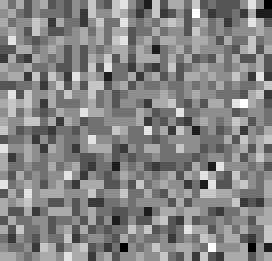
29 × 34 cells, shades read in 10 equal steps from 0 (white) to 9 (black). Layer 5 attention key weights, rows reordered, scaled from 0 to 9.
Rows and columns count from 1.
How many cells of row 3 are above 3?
22
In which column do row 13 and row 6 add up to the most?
20
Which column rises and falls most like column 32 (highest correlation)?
16
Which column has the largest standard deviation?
34
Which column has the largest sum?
15
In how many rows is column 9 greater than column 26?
10
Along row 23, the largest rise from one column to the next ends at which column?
31
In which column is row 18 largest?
2
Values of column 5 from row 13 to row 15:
5 2 6
